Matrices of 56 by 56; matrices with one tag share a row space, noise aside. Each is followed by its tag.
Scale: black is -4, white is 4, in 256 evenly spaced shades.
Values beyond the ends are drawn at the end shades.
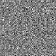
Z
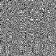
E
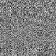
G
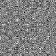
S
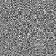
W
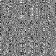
E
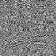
W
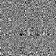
E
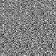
Z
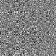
S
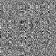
E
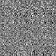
Z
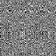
E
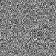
G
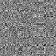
W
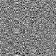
S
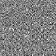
Z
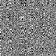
E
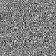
G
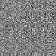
Z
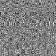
S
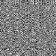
S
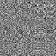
W
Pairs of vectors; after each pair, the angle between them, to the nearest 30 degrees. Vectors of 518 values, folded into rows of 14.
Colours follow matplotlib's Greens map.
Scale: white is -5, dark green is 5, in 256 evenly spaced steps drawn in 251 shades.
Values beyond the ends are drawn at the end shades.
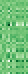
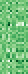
30 degrees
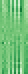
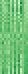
30 degrees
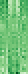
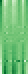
90 degrees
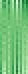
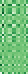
90 degrees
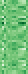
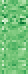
30 degrees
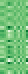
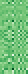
60 degrees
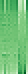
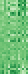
120 degrees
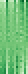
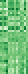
120 degrees
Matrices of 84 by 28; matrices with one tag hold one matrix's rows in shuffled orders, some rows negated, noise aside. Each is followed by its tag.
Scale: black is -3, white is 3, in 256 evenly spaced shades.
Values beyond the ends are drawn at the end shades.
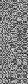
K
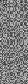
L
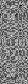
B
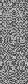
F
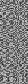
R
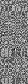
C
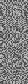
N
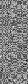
K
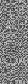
B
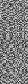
R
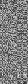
K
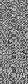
F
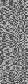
R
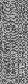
B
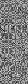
C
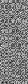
C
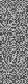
F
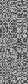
K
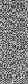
F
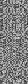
N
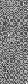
L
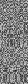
L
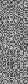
L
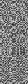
F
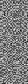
N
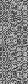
K
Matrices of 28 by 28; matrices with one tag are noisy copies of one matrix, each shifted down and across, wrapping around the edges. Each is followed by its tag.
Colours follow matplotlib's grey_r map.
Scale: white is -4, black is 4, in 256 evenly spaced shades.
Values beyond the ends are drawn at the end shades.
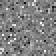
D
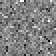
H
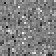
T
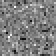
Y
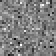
H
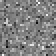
T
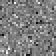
D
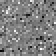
D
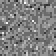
D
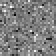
Y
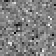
D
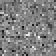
T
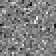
D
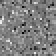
D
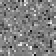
T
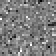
D
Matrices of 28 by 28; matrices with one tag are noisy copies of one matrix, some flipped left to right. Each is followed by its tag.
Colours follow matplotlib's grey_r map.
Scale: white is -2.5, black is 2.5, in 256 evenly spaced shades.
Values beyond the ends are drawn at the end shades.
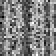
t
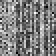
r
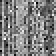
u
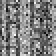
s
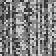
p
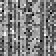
p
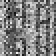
s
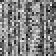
p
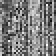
u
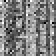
s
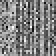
r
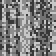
s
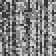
p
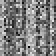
s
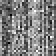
u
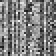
p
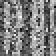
t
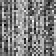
u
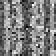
t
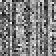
p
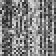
u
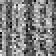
t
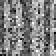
t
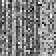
r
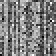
p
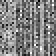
r
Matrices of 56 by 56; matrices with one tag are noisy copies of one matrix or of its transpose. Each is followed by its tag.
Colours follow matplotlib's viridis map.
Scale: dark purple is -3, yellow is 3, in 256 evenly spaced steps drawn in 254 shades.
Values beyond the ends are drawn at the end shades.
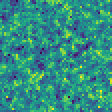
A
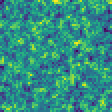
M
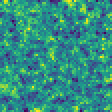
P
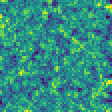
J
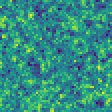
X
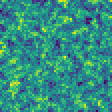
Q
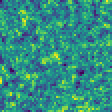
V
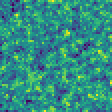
A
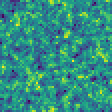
A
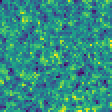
V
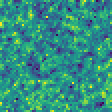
X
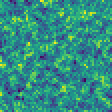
Q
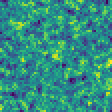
V
